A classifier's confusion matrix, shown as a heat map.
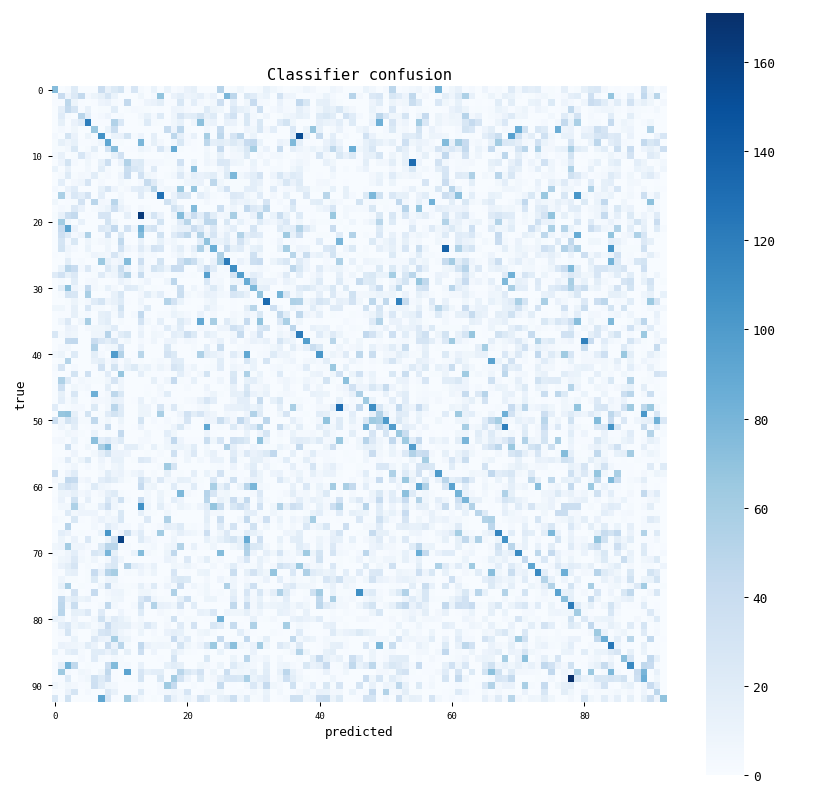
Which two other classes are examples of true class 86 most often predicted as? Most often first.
71, 68
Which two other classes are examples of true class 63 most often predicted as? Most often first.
13, 24
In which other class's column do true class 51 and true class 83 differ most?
68
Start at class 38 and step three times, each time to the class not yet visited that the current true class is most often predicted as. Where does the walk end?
36
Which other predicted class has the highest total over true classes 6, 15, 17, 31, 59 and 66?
19
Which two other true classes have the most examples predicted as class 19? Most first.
61, 15
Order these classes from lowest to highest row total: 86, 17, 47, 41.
47, 41, 86, 17
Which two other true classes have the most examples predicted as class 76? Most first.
6, 53
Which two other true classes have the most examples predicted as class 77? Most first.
73, 55
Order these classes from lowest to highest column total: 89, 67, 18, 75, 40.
75, 40, 67, 18, 89
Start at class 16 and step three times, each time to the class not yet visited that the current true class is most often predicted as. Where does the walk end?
26
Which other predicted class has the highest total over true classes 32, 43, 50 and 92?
52
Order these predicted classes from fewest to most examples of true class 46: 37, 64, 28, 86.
37, 28, 64, 86
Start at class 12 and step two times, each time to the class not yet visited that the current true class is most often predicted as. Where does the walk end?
2
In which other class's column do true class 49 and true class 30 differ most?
89
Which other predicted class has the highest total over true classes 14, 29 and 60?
55
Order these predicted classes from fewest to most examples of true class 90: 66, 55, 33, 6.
33, 55, 6, 66
